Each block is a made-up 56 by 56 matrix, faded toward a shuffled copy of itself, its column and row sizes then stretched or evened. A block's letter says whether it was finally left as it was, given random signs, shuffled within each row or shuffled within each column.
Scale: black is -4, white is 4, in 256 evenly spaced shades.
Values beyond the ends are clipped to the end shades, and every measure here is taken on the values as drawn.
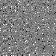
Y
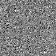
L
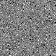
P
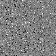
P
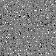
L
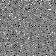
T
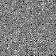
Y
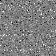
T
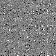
L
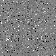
L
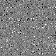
Y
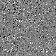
L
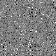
L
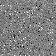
P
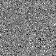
L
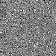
Y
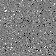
T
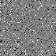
Y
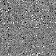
Y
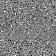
T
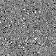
Y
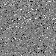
T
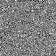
T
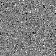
P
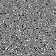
T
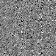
P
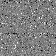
T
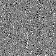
P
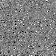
T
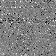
T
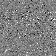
T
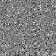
Y
